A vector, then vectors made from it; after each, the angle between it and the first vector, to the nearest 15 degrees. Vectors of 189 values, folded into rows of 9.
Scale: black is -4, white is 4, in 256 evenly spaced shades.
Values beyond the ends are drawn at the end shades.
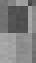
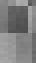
15 degrees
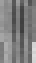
75 degrees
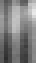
120 degrees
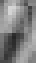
120 degrees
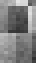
45 degrees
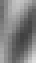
105 degrees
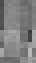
90 degrees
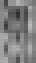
45 degrees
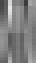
105 degrees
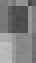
15 degrees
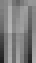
120 degrees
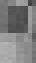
15 degrees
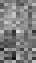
120 degrees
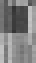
30 degrees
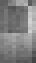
60 degrees
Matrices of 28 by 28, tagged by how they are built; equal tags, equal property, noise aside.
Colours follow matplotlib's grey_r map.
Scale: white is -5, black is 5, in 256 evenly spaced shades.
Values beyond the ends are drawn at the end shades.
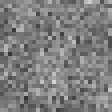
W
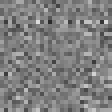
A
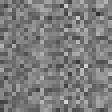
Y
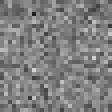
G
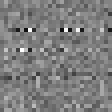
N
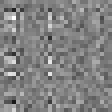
A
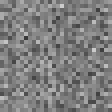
Y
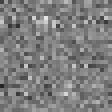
N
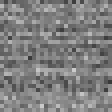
G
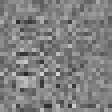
A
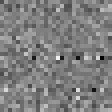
N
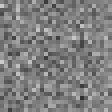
Y
